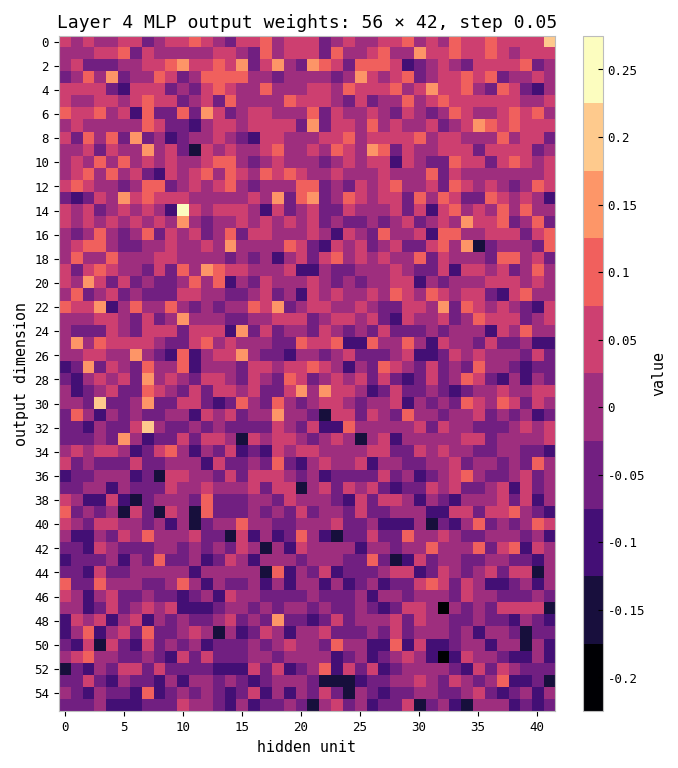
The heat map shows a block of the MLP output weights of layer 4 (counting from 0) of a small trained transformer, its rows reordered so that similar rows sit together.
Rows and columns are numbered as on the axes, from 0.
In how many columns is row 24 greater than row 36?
18
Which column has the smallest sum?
11
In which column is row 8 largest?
6
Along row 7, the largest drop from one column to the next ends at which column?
22
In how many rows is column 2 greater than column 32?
19
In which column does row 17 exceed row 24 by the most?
14
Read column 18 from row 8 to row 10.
0.05 0.1 0.05
